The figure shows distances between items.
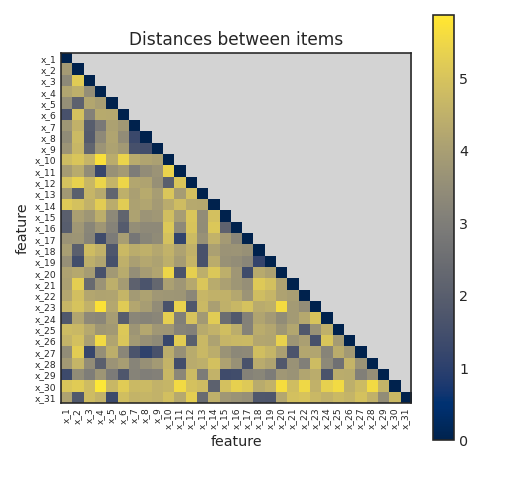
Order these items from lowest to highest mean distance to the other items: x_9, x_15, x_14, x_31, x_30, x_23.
x_9, x_15, x_31, x_23, x_14, x_30
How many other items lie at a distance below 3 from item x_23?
3
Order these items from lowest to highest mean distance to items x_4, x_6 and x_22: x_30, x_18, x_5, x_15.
x_15, x_5, x_18, x_30
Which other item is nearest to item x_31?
x_5
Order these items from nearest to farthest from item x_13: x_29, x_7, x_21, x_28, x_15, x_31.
x_31, x_29, x_15, x_7, x_28, x_21
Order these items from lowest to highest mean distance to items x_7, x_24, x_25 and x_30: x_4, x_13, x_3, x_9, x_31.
x_9, x_3, x_4, x_13, x_31
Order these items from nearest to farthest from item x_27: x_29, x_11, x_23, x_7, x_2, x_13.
x_7, x_29, x_11, x_23, x_13, x_2
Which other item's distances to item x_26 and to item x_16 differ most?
x_10
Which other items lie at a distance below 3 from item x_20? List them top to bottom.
x_4, x_11, x_17, x_28
